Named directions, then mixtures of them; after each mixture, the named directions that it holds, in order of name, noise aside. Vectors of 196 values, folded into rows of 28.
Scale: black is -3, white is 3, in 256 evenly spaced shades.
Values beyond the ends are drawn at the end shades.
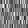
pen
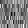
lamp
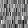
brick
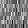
brick, lamp, pen.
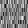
brick, lamp, pen.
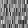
brick.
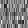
brick, lamp.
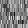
brick, lamp, pen.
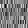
brick, lamp, pen.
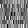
lamp.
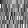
lamp.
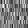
pen.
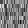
brick, lamp, pen.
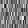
brick, pen.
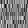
brick, lamp, pen.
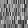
brick.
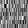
brick, lamp, pen.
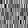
lamp, pen.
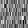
brick, pen.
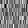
brick, lamp, pen.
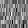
brick, lamp.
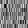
brick, lamp, pen.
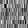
brick, lamp, pen.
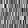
brick, pen.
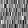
brick, pen.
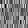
lamp, pen.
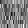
lamp.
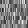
brick, pen.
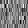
brick, lamp, pen.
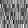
lamp.
